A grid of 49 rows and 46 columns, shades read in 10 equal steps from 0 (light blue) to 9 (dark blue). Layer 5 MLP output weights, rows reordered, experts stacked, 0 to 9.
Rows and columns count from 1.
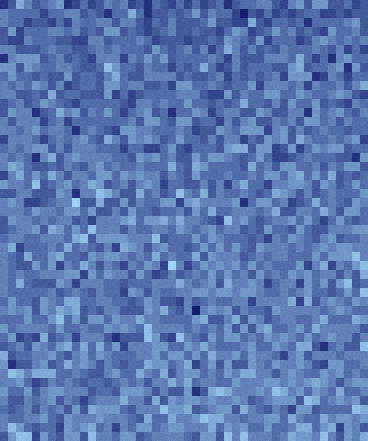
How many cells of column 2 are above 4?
24
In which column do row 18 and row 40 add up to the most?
36
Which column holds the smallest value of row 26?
12
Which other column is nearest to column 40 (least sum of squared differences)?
33
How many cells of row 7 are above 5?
13
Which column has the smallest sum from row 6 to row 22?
14
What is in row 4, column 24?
6
